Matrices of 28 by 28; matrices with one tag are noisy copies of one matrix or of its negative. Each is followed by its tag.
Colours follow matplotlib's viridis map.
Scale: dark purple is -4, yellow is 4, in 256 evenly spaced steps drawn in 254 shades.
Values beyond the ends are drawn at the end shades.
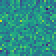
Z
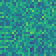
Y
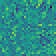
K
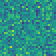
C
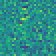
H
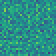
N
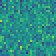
Z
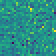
Y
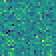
C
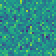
Z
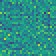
N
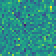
K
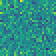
Z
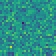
C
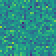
C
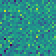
N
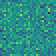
N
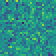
C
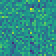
Y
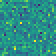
H
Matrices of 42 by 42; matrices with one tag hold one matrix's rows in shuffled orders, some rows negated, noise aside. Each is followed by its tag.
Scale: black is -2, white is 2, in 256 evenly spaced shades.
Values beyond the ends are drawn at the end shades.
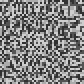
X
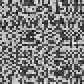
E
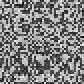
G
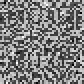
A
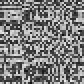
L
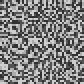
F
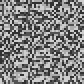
G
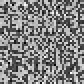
F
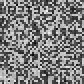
A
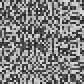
X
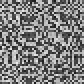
E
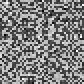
E
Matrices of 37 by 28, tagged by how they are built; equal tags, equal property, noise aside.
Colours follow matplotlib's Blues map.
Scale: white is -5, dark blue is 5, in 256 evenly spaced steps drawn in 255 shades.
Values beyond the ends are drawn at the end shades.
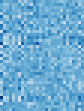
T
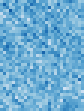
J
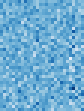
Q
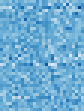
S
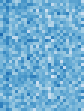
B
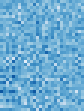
T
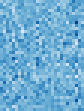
Q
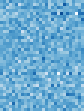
S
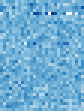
S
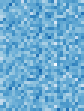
B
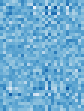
T
